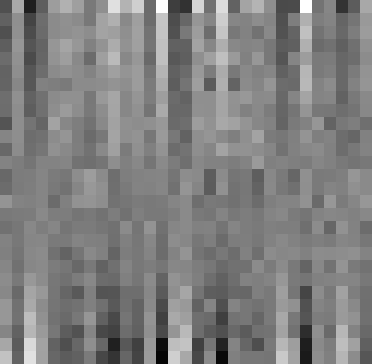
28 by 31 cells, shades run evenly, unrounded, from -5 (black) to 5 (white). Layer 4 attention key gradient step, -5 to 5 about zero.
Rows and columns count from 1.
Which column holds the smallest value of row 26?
26
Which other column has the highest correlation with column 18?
20
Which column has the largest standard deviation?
14
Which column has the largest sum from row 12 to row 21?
16
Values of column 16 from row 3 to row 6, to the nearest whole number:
0 -1 -1 -1
